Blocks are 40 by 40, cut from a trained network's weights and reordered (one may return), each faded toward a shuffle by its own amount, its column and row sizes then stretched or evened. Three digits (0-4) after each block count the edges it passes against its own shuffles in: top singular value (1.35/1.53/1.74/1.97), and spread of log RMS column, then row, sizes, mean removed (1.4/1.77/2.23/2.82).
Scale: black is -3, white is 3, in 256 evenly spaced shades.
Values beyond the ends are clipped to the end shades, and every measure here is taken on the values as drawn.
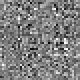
2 2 2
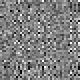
4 3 1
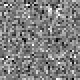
2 2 1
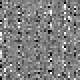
0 4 0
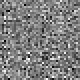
2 2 1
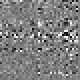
3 3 3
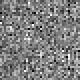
0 2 0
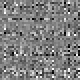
0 3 4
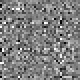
1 2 3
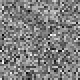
3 1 2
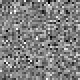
2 0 1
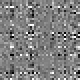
4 4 3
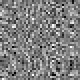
4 3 0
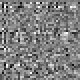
3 1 4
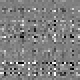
3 3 4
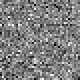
1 1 1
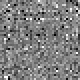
2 3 2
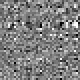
4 2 2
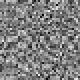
4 0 0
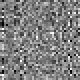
4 3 0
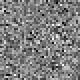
2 0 1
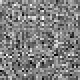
3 1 2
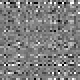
4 2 4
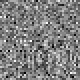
3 0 2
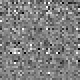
0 2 3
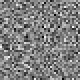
4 1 0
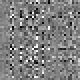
4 4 2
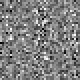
2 3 1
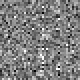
2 2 0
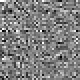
3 3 3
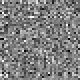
2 1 2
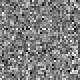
1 1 1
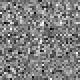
0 1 2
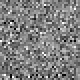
1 0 1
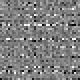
2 1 4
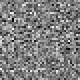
3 1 2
